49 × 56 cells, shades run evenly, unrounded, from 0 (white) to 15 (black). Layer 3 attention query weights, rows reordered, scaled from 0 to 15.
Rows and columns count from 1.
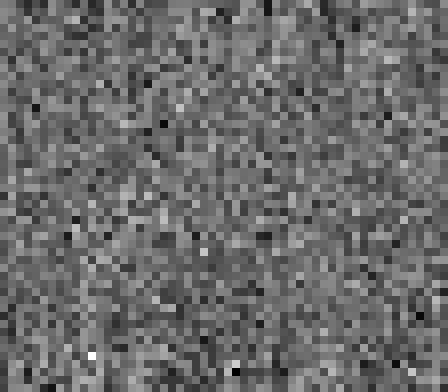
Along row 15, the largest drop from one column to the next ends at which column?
50
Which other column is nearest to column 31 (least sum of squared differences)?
7
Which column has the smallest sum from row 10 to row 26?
16
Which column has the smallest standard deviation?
8
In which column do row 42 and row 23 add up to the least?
41
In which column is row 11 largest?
19
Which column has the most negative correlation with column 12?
52
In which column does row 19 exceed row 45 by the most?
12
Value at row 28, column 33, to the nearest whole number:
5
